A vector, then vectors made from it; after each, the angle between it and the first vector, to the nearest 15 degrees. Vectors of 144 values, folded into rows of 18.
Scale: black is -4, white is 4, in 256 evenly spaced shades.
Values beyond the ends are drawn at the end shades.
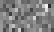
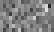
15 degrees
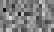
60 degrees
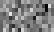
165 degrees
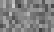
120 degrees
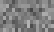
75 degrees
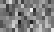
90 degrees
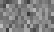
75 degrees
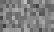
90 degrees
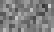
150 degrees
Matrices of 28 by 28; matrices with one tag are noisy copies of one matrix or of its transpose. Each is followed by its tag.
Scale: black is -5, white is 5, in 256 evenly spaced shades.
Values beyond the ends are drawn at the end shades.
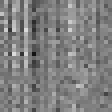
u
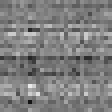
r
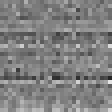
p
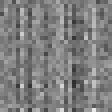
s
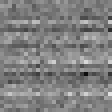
s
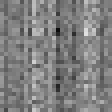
r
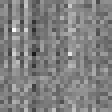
u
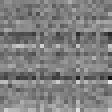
p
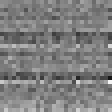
p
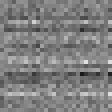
s
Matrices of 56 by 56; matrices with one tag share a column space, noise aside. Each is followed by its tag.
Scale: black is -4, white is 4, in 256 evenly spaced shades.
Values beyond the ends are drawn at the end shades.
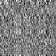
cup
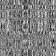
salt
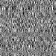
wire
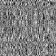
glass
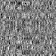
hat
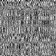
glass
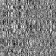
salt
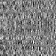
hat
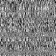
wire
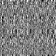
cup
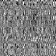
glass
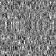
hat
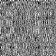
glass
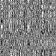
salt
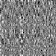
cup
